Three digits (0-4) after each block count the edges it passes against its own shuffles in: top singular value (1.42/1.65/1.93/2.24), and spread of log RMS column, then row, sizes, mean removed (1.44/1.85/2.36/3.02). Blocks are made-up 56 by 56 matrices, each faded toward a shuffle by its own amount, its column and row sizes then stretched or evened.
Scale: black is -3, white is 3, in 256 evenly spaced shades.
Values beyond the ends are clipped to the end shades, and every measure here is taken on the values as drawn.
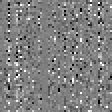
0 4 0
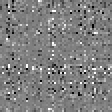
0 3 3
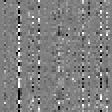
4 4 0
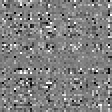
1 3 4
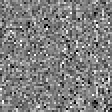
1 2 0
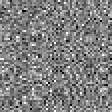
3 0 0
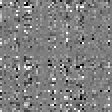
1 4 3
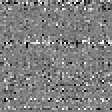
2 1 4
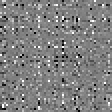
2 3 3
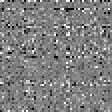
3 3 3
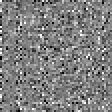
2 3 1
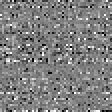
2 1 4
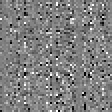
2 4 1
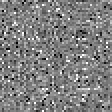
2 0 0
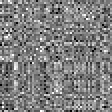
4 1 0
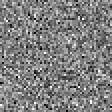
1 1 0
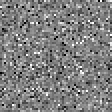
1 0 1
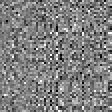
4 3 0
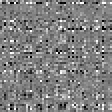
4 3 4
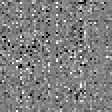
1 3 1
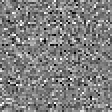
2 1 3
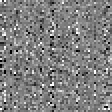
1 4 1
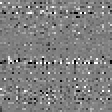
2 2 4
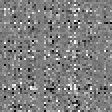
1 4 3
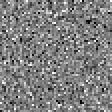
1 0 0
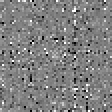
1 3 2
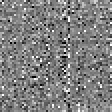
2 3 0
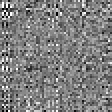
4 3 2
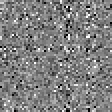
1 2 2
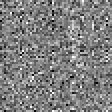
2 2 0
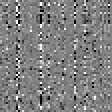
4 4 0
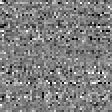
1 0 3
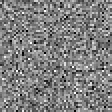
3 1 0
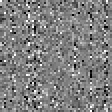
0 3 0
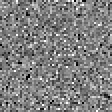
0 0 1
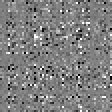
1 3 3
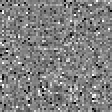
1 1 0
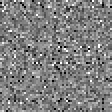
0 0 2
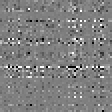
4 3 4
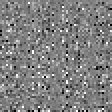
0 3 2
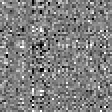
3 3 1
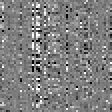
4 4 0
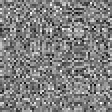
4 0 2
